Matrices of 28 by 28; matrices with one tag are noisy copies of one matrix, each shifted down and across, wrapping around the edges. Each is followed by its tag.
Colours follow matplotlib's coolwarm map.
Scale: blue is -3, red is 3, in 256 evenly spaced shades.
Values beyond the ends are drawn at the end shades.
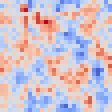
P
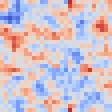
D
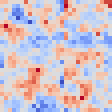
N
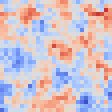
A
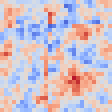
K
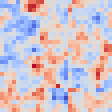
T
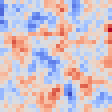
P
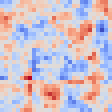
P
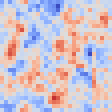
T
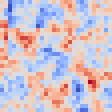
P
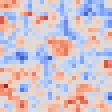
N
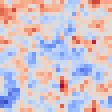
D
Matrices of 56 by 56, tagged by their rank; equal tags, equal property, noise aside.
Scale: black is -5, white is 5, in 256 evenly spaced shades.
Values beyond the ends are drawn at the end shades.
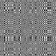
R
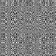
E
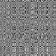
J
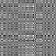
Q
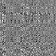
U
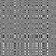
R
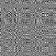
J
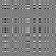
R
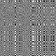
R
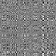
E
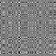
Q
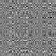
J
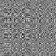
E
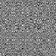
U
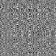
J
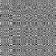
E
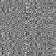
J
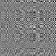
Q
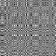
Q
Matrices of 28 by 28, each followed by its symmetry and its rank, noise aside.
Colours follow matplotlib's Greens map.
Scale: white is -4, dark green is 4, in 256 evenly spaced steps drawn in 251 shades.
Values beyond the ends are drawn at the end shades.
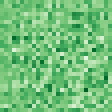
no symmetry, rank six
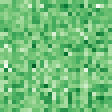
no symmetry, rank six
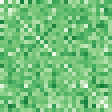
symmetric, rank five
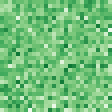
symmetric, rank five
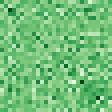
symmetric, rank six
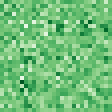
symmetric, rank six
